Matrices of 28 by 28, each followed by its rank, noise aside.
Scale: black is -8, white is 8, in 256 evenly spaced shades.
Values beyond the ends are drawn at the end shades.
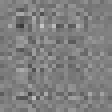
three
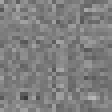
four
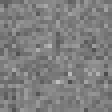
six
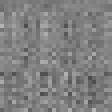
three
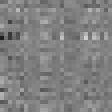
three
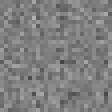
six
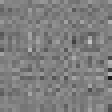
three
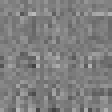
three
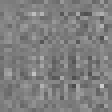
four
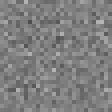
six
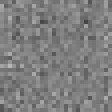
six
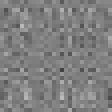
three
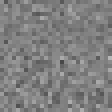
four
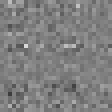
four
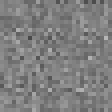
six
